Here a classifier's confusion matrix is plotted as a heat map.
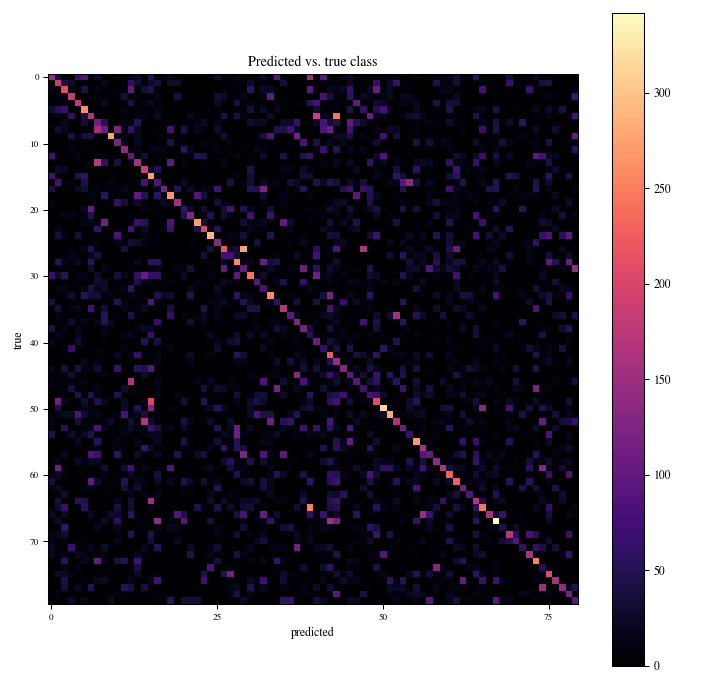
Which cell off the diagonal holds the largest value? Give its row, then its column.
26, 29
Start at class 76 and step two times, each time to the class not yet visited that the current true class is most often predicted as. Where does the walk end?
55
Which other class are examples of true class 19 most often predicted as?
10
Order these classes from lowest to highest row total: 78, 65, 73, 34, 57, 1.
78, 34, 73, 1, 57, 65
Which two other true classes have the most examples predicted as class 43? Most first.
6, 67
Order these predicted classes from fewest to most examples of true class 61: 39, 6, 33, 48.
33, 48, 39, 6
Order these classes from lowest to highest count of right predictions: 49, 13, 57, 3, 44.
57, 44, 13, 3, 49
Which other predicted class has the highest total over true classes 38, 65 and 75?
39
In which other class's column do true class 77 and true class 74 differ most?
58
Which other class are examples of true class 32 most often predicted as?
12
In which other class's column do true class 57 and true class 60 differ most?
29
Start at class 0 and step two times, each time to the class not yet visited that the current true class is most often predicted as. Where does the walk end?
15
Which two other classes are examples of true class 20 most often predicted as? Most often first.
6, 27
